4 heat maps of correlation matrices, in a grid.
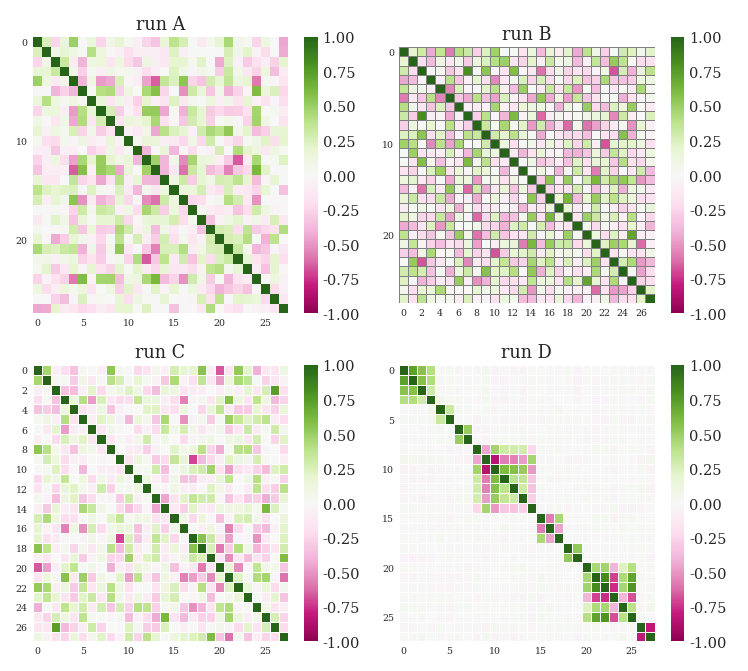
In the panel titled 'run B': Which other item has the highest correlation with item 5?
15
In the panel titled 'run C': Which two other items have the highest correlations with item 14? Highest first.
25, 5
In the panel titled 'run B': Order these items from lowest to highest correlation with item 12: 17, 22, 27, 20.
20, 17, 27, 22
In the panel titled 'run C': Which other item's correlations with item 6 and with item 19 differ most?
23
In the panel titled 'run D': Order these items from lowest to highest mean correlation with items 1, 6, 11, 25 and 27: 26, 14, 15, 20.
26, 14, 15, 20
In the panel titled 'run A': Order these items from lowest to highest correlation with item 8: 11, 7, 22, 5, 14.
14, 22, 11, 7, 5
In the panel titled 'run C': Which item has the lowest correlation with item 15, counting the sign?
20
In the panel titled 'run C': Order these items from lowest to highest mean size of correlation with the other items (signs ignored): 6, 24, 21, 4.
6, 4, 24, 21
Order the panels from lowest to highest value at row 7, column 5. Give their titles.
run B, run D, run C, run A
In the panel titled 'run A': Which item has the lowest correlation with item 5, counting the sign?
16
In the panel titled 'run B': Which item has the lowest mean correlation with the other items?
5
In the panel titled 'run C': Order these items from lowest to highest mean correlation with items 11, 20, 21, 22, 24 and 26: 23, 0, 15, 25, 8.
0, 8, 15, 23, 25
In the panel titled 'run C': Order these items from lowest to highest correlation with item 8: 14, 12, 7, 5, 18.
12, 7, 14, 5, 18
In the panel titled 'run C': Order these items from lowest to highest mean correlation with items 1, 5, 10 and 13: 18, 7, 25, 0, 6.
25, 6, 7, 0, 18
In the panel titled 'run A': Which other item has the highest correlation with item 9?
21
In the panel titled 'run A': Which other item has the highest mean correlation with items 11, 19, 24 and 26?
20
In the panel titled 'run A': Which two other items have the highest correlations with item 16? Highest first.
4, 21
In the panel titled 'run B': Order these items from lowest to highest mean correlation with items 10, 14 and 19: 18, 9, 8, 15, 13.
8, 15, 9, 13, 18
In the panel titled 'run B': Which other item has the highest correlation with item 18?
16
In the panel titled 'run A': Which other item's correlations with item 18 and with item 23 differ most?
19
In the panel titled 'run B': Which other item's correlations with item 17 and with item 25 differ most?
6
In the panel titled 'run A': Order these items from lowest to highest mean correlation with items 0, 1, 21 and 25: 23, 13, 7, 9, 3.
13, 7, 23, 9, 3
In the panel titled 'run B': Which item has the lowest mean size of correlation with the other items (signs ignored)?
17
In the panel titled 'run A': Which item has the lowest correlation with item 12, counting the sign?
22
